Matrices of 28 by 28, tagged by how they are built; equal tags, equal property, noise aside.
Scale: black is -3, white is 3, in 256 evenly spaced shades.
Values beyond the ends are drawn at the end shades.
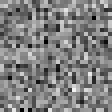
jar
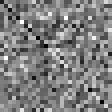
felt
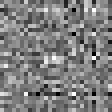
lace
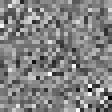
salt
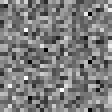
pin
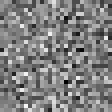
pin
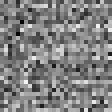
jar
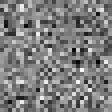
lace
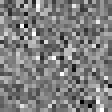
salt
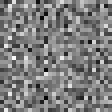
pin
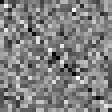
felt
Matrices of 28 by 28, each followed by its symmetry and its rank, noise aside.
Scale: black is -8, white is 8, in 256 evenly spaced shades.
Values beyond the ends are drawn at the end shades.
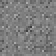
symmetric, rank six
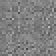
antisymmetric, rank six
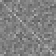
symmetric, rank six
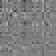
no symmetry, rank three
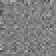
antisymmetric, rank six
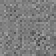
symmetric, rank six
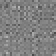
no symmetry, rank four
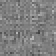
antisymmetric, rank six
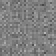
antisymmetric, rank six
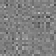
antisymmetric, rank four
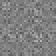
symmetric, rank three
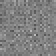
no symmetry, rank four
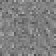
no symmetry, rank six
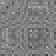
symmetric, rank three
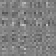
no symmetry, rank three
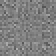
antisymmetric, rank six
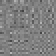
no symmetry, rank three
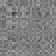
symmetric, rank three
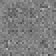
symmetric, rank six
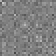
symmetric, rank three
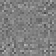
antisymmetric, rank six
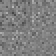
symmetric, rank six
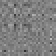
no symmetry, rank three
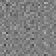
no symmetry, rank six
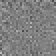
antisymmetric, rank six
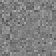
antisymmetric, rank six
